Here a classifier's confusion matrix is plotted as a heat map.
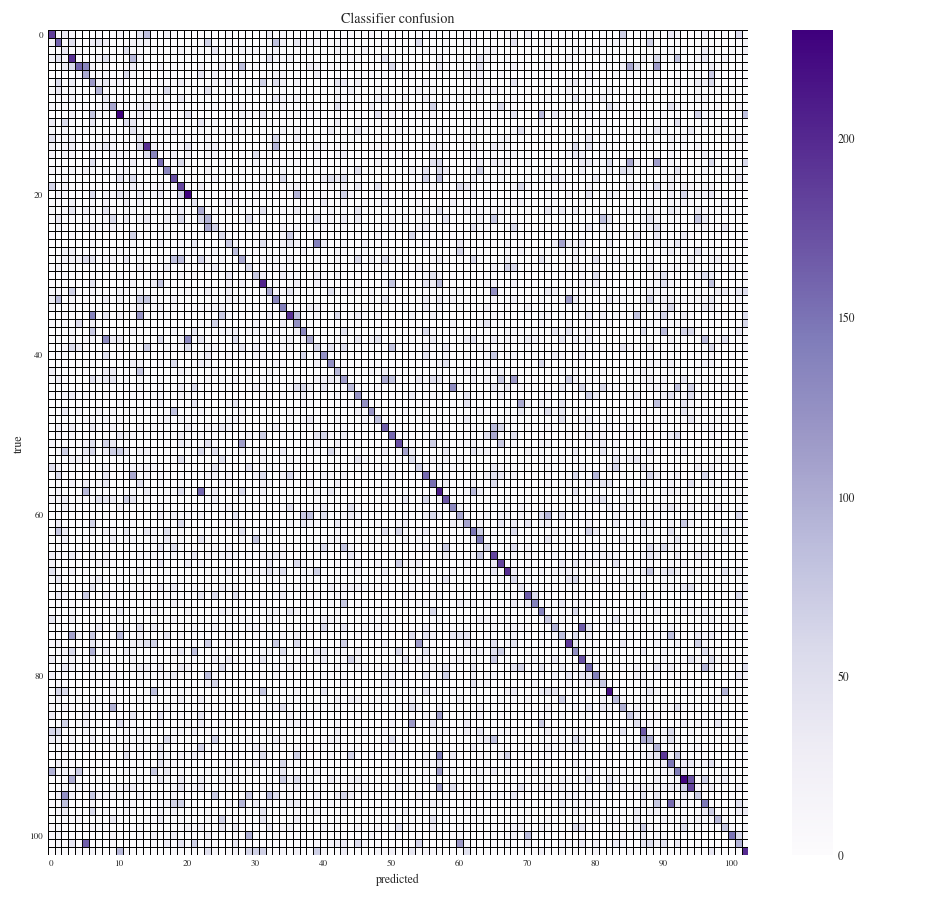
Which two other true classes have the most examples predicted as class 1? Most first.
33, 62
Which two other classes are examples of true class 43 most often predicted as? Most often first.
68, 49
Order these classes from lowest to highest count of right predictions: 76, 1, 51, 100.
100, 1, 51, 76
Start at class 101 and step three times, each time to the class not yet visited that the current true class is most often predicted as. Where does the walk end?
6
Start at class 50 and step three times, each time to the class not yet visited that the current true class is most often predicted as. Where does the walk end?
30
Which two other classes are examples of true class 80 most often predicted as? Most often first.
23, 58
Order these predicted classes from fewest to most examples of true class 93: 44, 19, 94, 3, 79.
44, 19, 79, 3, 94
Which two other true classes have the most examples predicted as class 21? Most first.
77, 101
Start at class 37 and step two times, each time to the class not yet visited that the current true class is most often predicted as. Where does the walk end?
57
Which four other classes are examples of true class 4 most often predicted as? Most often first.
5, 89, 85, 28
